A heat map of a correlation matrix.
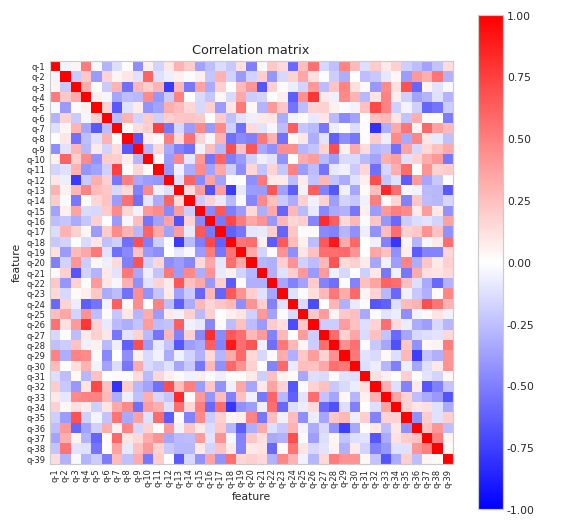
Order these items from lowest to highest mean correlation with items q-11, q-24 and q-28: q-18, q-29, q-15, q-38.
q-29, q-15, q-38, q-18
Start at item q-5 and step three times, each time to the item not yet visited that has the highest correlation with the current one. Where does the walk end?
q-14
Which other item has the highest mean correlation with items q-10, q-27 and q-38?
q-2
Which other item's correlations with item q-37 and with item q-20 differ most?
q-19
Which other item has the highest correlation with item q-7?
q-11
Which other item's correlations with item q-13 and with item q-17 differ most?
q-24
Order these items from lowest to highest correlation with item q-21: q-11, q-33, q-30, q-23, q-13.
q-33, q-13, q-11, q-23, q-30
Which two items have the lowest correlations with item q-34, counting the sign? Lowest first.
q-18, q-28
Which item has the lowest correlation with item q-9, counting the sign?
q-8
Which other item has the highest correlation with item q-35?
q-3
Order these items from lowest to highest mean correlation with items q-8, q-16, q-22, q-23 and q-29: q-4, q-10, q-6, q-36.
q-10, q-36, q-6, q-4
